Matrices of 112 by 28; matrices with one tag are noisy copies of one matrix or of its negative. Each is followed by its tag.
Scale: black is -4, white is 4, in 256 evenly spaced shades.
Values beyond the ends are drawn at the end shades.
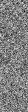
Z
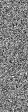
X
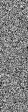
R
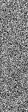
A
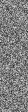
Z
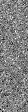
A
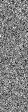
Z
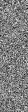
Z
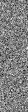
R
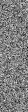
R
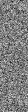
X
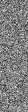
A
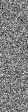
R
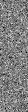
R
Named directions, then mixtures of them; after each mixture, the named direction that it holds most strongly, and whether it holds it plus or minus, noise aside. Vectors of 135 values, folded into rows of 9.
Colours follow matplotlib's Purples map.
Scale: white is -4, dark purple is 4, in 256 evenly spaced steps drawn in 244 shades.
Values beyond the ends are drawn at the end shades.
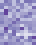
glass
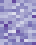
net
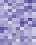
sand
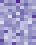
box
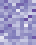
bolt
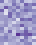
glass, minus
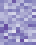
net, plus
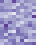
net, plus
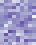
net, minus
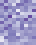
bolt, plus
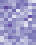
bolt, plus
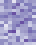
net, minus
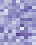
glass, minus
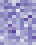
bolt, plus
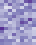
sand, plus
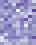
bolt, plus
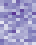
net, minus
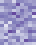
net, minus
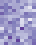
sand, minus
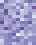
box, minus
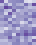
sand, minus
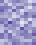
sand, minus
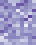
bolt, plus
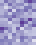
sand, plus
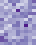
bolt, minus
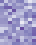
sand, minus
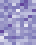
bolt, plus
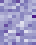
net, plus
